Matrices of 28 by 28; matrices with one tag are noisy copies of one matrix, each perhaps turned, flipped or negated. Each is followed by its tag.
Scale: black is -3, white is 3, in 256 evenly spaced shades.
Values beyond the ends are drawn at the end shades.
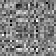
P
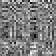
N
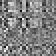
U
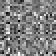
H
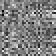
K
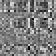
U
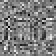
P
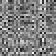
K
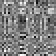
N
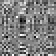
N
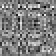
P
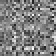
H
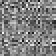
K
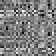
K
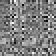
K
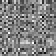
K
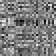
N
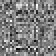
P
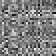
K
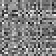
K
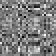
P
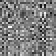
K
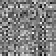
K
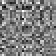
H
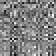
K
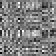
N
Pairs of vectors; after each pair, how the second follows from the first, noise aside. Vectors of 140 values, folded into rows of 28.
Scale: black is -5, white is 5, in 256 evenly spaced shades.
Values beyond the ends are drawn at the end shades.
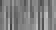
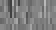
reversed, negated, partly zeroed.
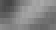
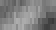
reversed.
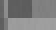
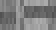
wrapped around, negated.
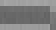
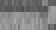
wrapped around, negated.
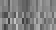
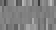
reversed, negated, partly zeroed.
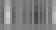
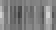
reversed.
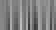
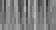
reversed.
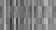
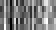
scaled up.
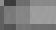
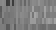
partly zeroed.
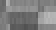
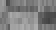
negated.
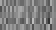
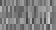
negated.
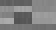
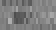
partly zeroed.
